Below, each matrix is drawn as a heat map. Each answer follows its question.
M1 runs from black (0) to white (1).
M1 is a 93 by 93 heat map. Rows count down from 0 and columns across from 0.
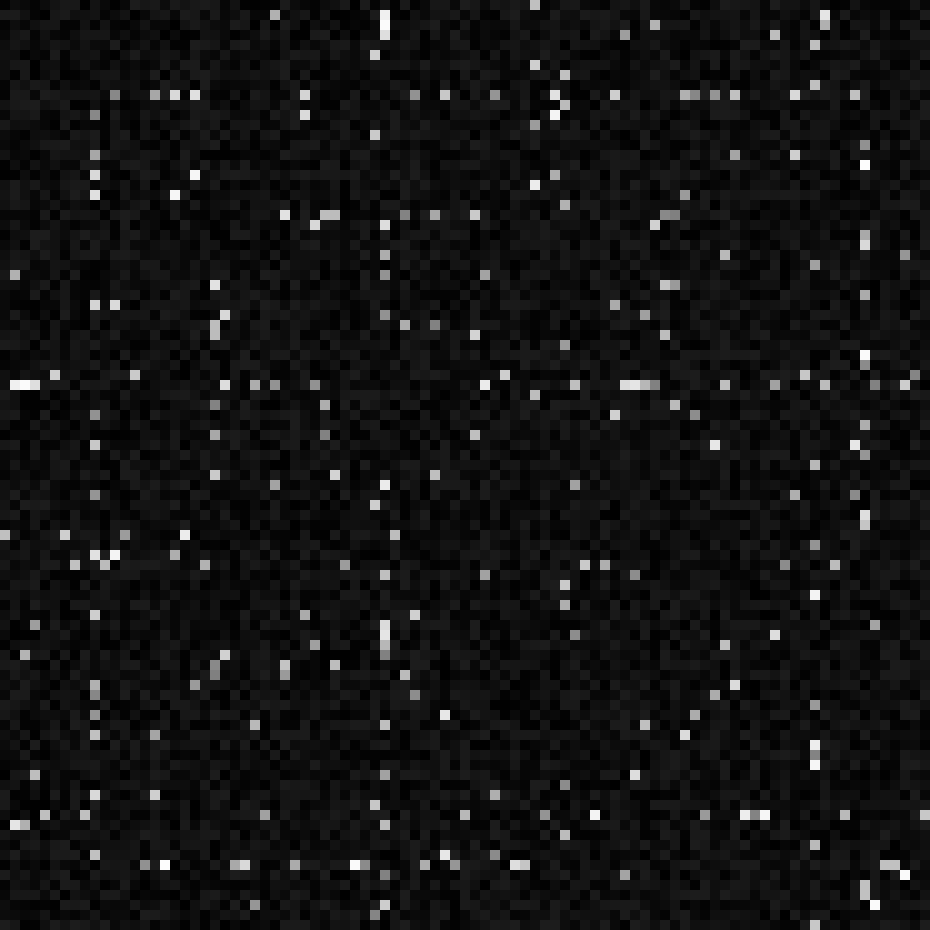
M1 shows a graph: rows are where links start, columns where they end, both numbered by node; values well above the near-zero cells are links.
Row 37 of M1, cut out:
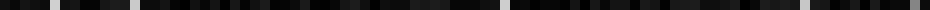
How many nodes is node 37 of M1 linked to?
5
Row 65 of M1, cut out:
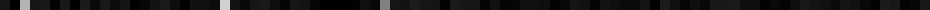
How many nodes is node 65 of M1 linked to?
3
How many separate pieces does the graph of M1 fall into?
8
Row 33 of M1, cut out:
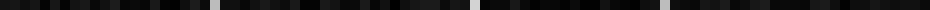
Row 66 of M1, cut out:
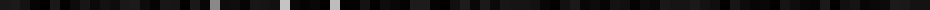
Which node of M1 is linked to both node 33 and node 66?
node 21
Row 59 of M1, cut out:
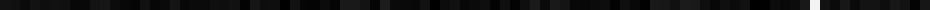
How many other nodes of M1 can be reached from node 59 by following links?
12
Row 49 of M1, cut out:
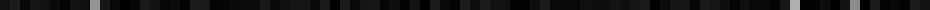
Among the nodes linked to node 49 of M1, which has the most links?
node 9
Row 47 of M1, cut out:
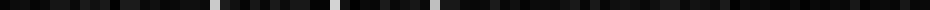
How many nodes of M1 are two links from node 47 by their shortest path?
5
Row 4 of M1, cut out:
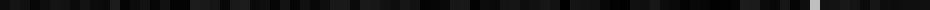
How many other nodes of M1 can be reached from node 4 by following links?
12
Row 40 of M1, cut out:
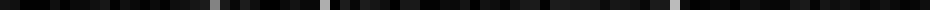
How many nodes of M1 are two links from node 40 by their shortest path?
5
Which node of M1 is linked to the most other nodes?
node 38
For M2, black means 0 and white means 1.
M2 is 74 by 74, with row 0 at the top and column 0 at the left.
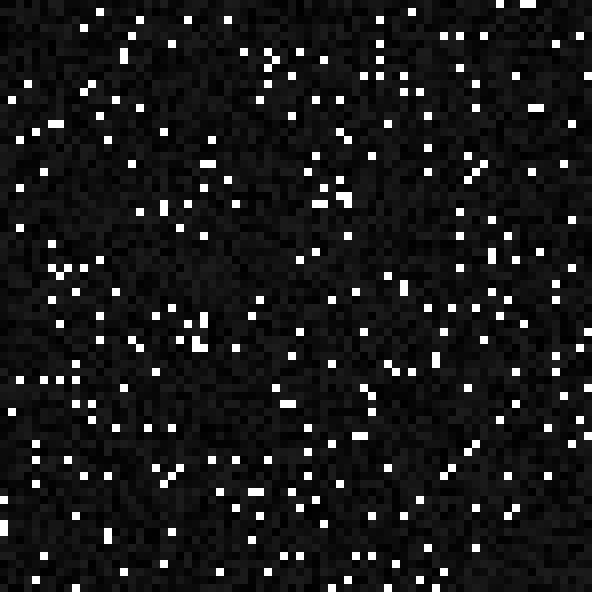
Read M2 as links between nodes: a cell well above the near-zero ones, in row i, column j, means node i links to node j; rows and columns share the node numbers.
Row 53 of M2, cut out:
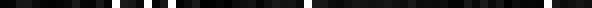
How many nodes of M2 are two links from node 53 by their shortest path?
6
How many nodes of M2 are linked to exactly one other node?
3
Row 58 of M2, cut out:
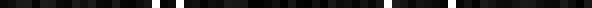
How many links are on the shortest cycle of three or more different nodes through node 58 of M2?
6
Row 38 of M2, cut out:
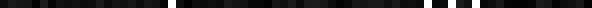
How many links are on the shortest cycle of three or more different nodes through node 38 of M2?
3
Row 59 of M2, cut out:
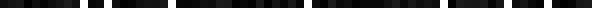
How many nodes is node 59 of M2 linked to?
7
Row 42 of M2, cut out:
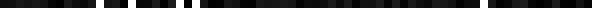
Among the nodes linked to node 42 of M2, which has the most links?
node 12
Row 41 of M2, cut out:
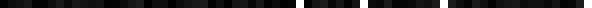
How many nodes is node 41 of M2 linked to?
4
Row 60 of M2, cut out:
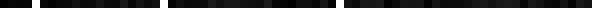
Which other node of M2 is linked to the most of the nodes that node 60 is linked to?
node 16
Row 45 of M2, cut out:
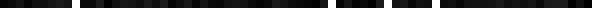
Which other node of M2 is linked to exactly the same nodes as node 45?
node 73
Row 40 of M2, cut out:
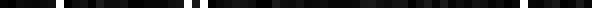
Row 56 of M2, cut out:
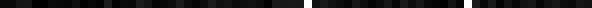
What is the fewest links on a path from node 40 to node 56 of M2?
5
